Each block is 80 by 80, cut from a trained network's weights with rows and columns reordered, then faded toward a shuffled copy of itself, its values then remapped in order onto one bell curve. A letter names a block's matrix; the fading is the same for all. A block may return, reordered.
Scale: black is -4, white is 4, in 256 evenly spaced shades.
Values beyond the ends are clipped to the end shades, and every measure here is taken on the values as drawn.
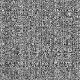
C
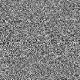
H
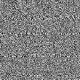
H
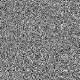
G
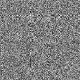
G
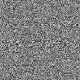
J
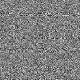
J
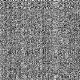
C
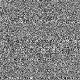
J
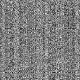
C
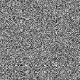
G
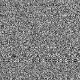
H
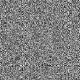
G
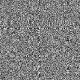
G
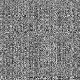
C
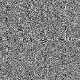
G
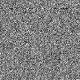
H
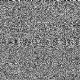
H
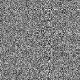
G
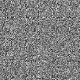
G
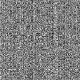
C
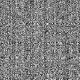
C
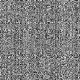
C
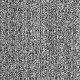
C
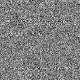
J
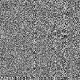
G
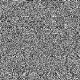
H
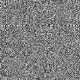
G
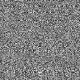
J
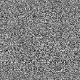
H
